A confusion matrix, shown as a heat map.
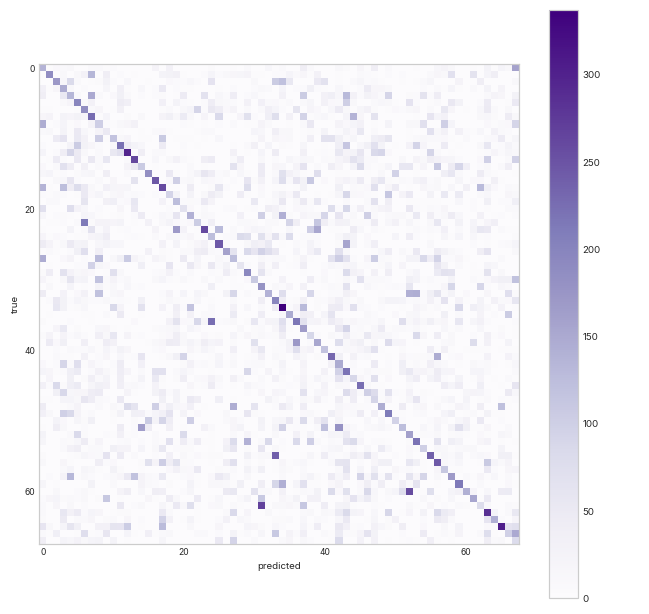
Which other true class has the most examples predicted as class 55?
12
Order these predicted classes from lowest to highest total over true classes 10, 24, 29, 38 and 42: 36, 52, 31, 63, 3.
36, 52, 63, 31, 3
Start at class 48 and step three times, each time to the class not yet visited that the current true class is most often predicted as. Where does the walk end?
67
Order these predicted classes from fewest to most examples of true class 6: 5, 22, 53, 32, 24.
5, 53, 32, 24, 22
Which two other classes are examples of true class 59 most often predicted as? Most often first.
34, 33
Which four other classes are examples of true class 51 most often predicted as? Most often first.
42, 14, 40, 34
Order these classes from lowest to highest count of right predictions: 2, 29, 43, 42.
42, 2, 29, 43
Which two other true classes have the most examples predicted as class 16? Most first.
48, 43
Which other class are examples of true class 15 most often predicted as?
50
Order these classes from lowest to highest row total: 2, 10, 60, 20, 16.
20, 2, 10, 16, 60
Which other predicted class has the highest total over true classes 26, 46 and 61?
31
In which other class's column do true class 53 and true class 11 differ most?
29
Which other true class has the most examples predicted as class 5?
11
